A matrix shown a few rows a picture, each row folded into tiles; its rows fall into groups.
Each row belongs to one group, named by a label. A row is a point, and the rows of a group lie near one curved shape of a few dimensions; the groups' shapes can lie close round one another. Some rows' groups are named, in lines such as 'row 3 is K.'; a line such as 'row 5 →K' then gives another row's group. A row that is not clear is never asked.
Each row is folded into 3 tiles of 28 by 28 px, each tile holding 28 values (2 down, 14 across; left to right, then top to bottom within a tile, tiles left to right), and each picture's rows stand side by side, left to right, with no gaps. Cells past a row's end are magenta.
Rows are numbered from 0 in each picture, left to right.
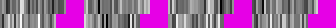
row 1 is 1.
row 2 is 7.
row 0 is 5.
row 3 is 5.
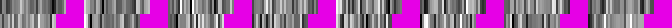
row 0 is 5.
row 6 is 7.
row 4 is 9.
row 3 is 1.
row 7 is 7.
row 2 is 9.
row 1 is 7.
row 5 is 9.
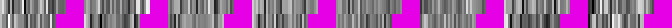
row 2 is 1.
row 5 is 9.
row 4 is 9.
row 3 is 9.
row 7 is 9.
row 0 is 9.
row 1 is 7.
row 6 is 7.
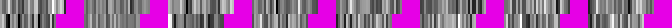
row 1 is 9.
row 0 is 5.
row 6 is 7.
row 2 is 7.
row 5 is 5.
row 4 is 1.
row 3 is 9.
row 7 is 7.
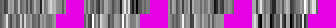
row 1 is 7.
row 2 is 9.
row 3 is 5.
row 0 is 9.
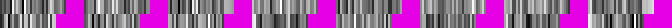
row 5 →5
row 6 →7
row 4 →5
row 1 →1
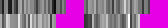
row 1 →1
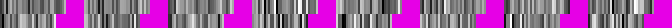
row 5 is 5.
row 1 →1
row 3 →9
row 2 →7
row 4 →9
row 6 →7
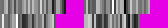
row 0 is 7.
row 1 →1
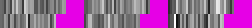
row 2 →7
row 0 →9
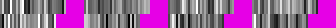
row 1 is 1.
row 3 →7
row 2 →1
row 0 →5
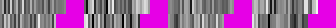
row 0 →5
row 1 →5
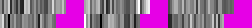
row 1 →7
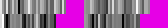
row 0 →7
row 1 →5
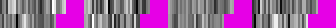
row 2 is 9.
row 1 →9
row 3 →7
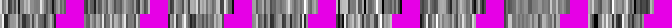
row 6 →9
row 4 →1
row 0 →7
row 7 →9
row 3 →5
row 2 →7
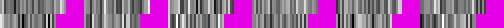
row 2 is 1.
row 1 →7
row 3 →5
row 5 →1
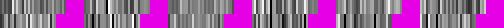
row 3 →5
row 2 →9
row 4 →5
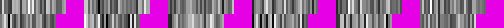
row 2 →7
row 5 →5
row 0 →1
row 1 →1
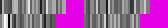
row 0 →1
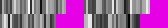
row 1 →1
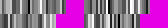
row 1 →9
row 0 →1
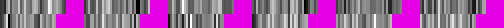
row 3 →7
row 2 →1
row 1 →5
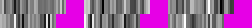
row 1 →7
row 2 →7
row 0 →1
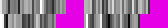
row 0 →7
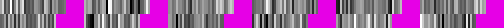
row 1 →9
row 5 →1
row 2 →5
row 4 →5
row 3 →1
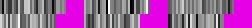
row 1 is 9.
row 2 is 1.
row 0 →5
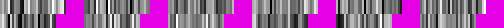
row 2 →7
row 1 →9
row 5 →7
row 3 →7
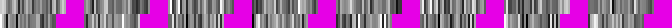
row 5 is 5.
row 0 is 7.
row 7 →9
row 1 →5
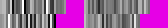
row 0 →9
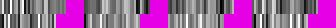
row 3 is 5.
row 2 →5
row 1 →7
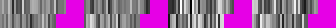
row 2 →9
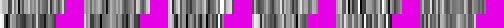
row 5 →5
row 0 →7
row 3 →1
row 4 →9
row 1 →7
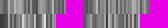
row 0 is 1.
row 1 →9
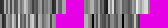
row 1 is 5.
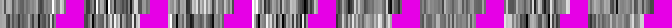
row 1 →9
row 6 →1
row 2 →7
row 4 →7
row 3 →9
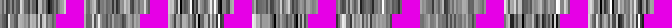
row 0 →7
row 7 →9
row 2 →9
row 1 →1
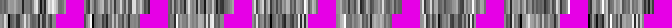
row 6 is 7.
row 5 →5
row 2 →7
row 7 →1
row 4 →9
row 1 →7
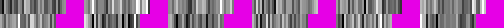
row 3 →5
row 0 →5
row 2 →5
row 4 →1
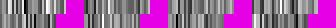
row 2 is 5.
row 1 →5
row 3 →1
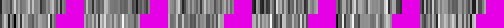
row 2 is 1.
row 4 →7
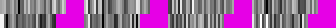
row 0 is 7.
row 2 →5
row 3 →1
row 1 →5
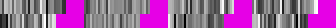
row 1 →9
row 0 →1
